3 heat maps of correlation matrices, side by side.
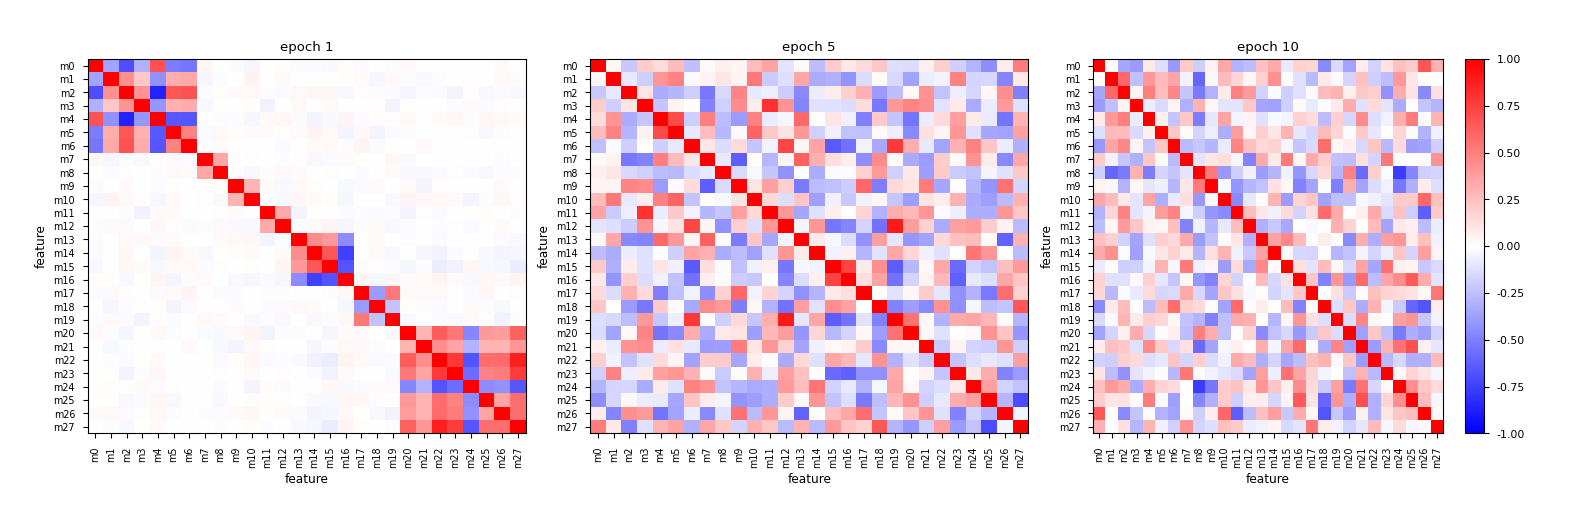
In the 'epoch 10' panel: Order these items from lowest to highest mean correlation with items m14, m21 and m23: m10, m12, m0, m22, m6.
m22, m12, m6, m10, m0
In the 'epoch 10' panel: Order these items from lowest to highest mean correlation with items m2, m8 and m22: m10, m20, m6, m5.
m10, m5, m6, m20
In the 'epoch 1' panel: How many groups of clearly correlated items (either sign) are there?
7
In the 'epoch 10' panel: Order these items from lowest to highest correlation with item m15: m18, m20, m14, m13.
m20, m14, m18, m13
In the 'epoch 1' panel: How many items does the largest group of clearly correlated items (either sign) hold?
8
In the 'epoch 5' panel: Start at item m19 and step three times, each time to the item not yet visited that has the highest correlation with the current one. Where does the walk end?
m24
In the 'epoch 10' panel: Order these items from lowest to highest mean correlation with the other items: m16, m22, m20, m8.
m8, m20, m22, m16
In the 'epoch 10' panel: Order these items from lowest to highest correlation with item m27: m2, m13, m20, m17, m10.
m20, m13, m2, m10, m17
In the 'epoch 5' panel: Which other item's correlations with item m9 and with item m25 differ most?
m17
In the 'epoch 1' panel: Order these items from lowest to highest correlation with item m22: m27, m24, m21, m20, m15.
m24, m15, m21, m20, m27
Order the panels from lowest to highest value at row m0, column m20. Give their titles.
epoch 10, epoch 5, epoch 1
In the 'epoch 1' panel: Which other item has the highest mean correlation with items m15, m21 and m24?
m14
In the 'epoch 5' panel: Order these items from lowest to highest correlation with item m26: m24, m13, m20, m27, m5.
m13, m5, m24, m27, m20
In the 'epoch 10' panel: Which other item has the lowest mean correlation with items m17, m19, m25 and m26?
m18
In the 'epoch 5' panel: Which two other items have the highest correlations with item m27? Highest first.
m18, m0
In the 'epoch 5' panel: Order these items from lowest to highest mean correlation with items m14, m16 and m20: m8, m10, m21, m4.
m10, m4, m8, m21
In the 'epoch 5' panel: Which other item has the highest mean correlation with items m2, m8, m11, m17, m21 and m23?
m9
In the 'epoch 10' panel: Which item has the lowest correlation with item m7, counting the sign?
m12
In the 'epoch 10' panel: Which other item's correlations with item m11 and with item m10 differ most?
m26
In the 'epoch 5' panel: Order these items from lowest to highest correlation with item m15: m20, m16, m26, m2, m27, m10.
m20, m10, m2, m26, m27, m16
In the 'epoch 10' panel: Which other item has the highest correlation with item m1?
m2
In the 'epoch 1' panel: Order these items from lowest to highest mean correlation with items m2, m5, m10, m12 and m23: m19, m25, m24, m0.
m0, m24, m19, m25
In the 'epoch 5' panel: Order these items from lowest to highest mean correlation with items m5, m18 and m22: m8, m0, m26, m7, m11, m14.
m26, m14, m11, m8, m0, m7
